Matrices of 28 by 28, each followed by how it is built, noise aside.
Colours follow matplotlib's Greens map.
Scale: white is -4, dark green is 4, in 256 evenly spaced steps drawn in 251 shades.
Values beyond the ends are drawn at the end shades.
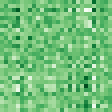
low rank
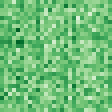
blocks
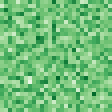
blocks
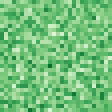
noise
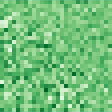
lower triangular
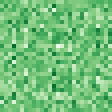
low rank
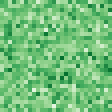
noise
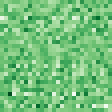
uneven rows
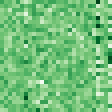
uneven columns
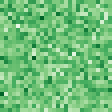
noise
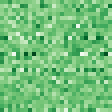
uneven rows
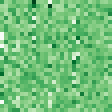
uneven columns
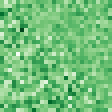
lower triangular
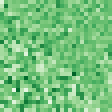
lower triangular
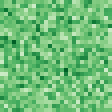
noise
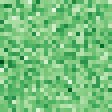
noise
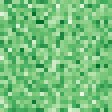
repeating rows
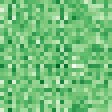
low rank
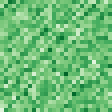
Hankel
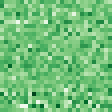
uneven rows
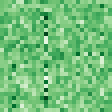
uneven columns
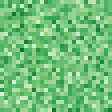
noise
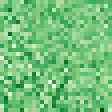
lower triangular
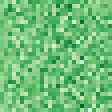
repeating rows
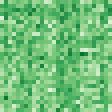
blocks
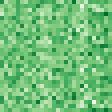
repeating rows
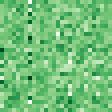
uneven columns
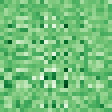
low rank
